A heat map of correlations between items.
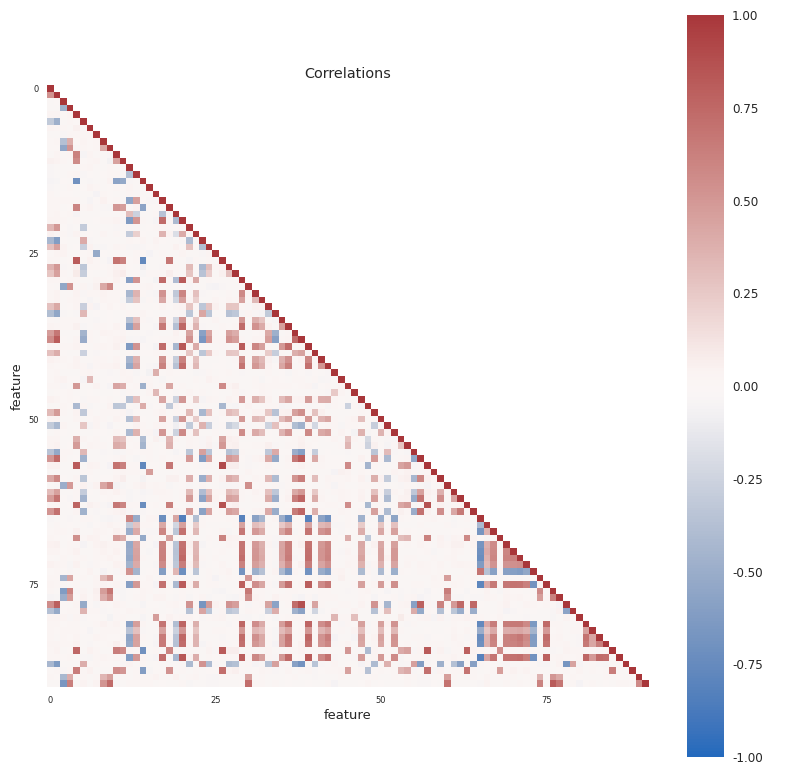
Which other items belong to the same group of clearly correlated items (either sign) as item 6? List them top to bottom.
44
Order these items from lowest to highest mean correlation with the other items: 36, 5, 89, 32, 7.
5, 7, 89, 32, 36
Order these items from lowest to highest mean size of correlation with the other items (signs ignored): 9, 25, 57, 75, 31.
25, 9, 57, 31, 75
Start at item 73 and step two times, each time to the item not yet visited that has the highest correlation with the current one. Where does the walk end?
12
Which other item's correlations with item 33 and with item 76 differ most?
90
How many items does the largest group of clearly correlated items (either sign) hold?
31
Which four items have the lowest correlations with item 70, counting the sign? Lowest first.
65, 73, 12, 19
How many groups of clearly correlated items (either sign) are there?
8
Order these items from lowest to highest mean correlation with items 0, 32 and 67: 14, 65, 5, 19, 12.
65, 12, 19, 5, 14
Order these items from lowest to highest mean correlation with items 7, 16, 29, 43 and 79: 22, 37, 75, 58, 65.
65, 37, 58, 22, 75
